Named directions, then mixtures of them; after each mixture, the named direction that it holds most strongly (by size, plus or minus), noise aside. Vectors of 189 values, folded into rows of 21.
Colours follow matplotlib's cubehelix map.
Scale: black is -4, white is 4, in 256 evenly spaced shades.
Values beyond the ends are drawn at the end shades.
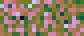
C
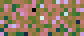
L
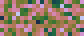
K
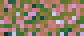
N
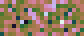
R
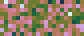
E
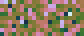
R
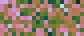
K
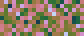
K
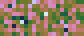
C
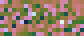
R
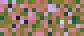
R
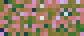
L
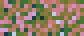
N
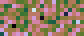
L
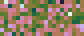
E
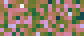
E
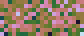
L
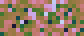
R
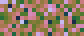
R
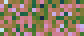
E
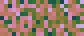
K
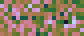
C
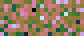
L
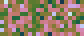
E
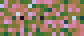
C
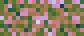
K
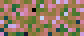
L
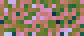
N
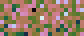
L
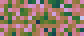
K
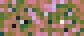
R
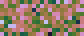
L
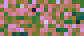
L
